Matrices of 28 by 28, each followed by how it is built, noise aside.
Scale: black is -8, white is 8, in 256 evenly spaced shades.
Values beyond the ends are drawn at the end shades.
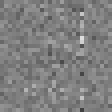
uneven columns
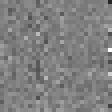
uneven columns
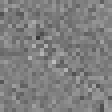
banded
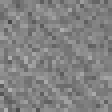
Toeplitz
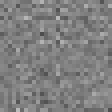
low rank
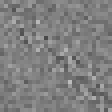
banded
